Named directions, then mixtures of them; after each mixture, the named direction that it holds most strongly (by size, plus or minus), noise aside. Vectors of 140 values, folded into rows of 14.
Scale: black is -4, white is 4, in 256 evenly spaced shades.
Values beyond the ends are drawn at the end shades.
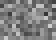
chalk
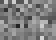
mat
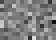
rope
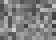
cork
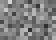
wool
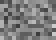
cork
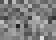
mat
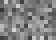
cork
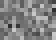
chalk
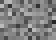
wool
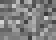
rope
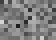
mat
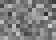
chalk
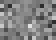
rope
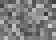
chalk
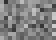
cork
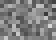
chalk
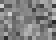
chalk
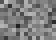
mat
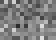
mat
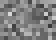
chalk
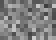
cork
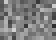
cork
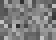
chalk
